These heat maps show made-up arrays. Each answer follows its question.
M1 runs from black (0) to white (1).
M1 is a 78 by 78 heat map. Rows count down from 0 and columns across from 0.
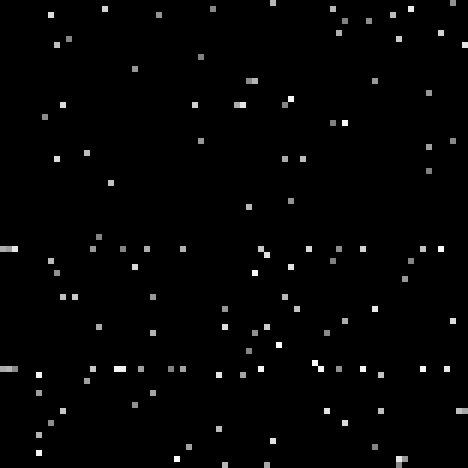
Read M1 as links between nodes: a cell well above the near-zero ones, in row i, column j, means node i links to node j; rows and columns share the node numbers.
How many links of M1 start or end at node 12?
1
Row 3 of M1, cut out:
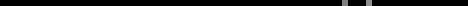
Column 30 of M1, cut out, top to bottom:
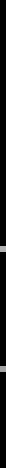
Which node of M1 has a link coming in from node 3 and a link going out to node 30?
node 61
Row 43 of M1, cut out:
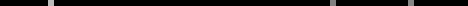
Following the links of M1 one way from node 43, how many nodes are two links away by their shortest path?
7
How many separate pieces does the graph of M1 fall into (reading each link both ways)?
8
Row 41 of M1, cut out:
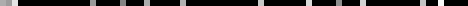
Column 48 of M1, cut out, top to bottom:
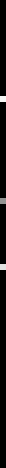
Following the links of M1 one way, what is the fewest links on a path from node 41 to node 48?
5
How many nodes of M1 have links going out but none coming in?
6
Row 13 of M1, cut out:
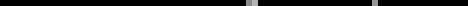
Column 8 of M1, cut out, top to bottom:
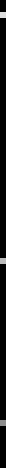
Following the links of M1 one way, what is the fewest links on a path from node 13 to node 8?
3
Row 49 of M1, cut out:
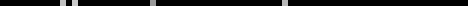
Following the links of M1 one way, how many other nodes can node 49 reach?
5
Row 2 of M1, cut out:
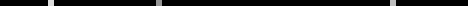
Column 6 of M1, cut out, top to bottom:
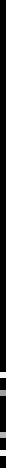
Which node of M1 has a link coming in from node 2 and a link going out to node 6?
node 65
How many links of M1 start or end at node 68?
7
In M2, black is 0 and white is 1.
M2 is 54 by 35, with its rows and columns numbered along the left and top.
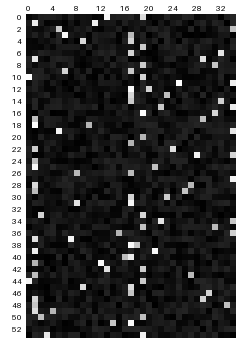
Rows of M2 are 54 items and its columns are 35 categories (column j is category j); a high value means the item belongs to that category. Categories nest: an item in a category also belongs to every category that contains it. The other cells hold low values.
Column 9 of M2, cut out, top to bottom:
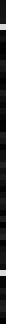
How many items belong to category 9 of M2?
2
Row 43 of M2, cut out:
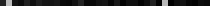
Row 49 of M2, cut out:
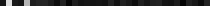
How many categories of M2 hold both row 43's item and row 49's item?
1
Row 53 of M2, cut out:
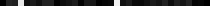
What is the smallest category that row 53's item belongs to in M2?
3
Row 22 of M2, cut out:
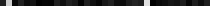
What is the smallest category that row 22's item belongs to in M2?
24
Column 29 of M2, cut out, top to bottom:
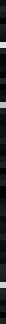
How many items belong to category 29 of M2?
3
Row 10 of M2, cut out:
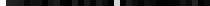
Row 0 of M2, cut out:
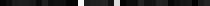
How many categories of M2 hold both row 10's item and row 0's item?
1
